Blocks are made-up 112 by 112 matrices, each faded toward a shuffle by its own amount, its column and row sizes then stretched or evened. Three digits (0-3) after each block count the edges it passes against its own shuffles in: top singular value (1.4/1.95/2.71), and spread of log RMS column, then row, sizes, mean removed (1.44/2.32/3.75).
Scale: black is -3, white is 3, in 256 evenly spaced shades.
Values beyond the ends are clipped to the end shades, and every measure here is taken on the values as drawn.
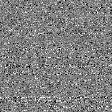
1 0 2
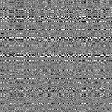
3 1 3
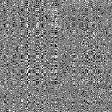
3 2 1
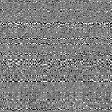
3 1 3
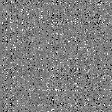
1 2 2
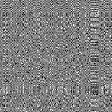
3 2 0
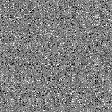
2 0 1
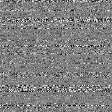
0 0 3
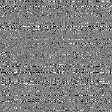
2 1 3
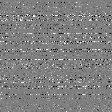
2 0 3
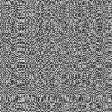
3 2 0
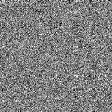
2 0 1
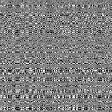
3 0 3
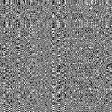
3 2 0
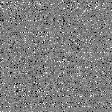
1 1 2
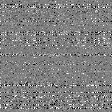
2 1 3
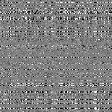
3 1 3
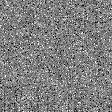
1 0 0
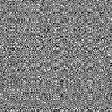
3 0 2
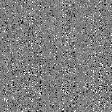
1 2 1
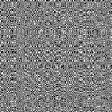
3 2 2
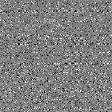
2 0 2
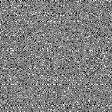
2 0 2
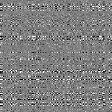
3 2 3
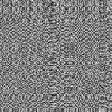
3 1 1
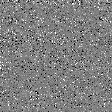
1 1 1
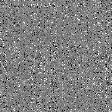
0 2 1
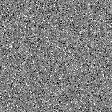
1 0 0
